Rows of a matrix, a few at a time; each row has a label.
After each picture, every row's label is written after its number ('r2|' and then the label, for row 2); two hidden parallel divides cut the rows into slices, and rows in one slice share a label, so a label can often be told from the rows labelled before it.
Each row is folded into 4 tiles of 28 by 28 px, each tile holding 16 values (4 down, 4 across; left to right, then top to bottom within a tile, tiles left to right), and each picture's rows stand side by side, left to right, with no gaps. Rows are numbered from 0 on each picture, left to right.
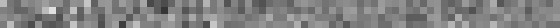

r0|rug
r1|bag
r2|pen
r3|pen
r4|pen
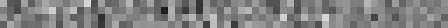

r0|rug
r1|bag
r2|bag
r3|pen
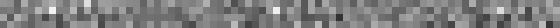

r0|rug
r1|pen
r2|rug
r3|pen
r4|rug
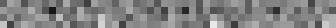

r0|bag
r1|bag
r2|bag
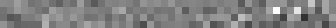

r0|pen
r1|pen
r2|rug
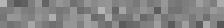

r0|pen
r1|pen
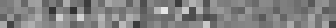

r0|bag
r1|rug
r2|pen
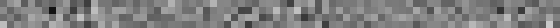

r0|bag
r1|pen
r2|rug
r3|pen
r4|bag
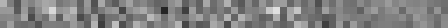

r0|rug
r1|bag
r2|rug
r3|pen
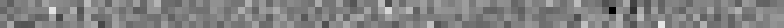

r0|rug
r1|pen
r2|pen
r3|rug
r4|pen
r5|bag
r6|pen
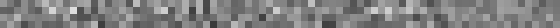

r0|rug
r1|rug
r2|rug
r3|rug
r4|pen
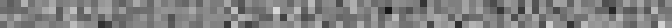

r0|rug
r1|pen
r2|rug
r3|bag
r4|bag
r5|bag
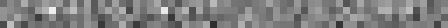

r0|rug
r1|rug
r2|pen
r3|rug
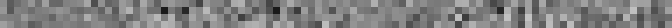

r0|pen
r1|bag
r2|bag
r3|pen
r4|bag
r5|rug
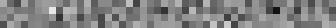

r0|rug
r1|bag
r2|bag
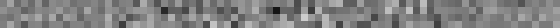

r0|pen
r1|bag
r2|bag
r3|rug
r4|pen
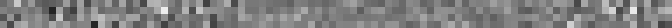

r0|bag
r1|rug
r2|pen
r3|pen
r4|pen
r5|rug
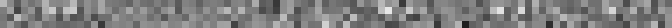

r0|rug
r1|pen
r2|bag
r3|rug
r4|rug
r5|rug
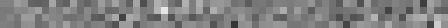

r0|pen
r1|rug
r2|pen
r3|bag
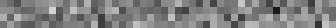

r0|rug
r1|bag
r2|bag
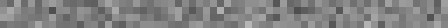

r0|pen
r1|pen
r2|pen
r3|pen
